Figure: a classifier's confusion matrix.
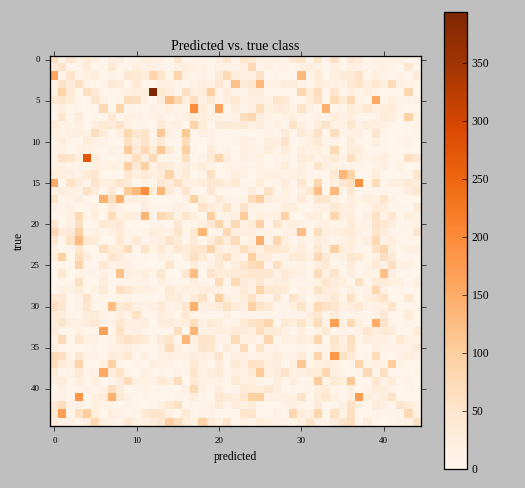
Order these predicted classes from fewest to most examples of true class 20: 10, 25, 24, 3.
10, 24, 3, 25
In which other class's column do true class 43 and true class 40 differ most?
1
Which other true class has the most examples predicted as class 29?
43
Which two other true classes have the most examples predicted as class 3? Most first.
41, 22
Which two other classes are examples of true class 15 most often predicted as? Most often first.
37, 0
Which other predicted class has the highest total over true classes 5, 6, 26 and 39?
17
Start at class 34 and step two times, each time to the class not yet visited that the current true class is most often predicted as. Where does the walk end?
11
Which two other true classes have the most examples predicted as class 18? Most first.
21, 44
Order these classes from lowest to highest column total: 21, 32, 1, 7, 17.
21, 7, 1, 17, 32
